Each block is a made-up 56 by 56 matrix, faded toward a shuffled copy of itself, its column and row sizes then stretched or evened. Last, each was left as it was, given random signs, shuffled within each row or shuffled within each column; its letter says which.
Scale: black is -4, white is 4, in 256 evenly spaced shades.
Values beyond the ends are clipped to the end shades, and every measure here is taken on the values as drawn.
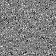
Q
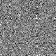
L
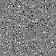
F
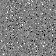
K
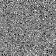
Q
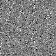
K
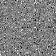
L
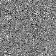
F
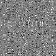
L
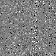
L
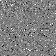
Q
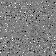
Q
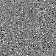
K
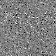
F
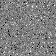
Q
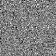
L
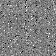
K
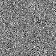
F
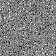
K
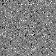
F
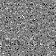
L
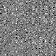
L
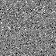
Q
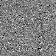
F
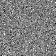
K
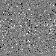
F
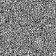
L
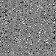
L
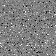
Q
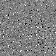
F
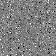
K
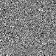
F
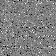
Q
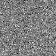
Q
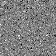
Q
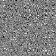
L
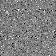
Q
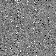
K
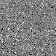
F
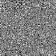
F
